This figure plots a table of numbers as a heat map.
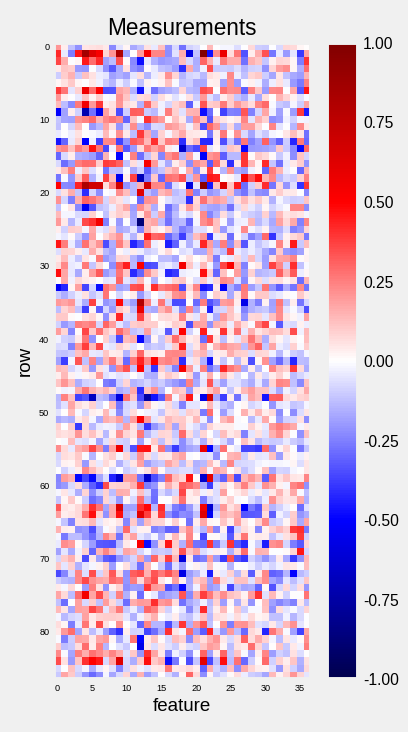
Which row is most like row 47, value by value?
81
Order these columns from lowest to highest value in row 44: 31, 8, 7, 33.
8, 7, 33, 31
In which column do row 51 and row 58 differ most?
12
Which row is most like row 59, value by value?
48
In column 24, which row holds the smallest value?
33
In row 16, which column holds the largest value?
13
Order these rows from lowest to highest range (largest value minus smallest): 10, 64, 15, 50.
50, 10, 15, 64
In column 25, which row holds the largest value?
30
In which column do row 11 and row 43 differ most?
22
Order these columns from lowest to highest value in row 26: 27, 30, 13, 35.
27, 35, 30, 13
